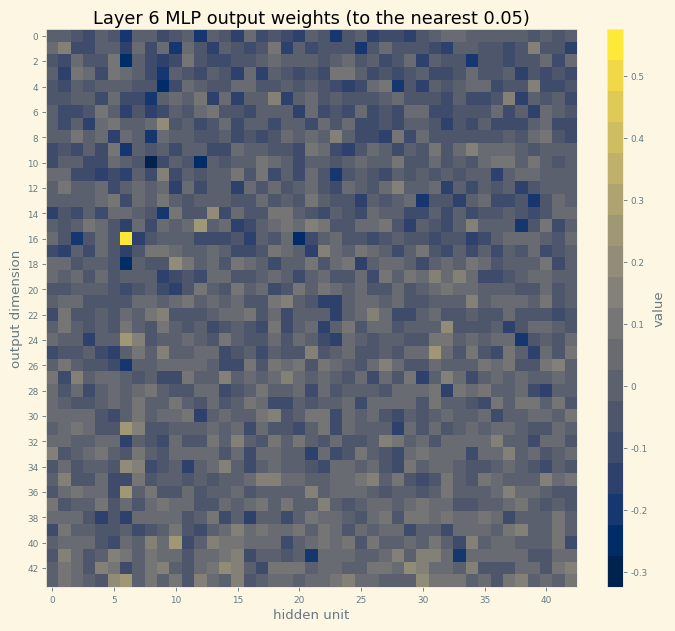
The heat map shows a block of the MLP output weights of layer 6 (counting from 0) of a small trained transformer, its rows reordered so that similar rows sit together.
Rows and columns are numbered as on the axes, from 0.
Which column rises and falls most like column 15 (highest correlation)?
38
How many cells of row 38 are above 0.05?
8
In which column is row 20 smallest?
10
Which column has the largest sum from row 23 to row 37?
7
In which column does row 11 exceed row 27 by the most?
9
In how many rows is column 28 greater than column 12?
18
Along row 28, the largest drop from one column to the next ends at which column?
32
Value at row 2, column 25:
-0.05
